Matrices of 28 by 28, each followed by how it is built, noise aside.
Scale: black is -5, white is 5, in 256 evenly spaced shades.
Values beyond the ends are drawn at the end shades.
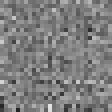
low rank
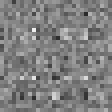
low rank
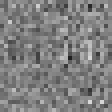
low rank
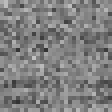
blocks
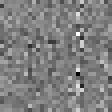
uneven columns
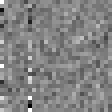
uneven columns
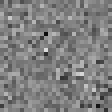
block diagonal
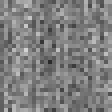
blocks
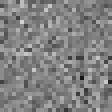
block diagonal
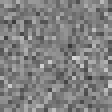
noise
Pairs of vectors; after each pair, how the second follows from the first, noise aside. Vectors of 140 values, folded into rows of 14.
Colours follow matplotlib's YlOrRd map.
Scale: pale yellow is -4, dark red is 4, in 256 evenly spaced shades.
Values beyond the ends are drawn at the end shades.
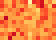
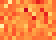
wrapped around, negated, partly zeroed.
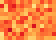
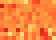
reversed, partly zeroed.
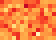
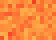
wrapped around, negated, shrunk.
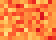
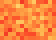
negated, shrunk.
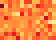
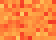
negated, shrunk.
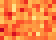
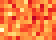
negated.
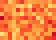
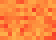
shrunk.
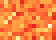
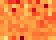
wrapped around, negated, partly zeroed.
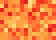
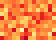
reversed, negated.
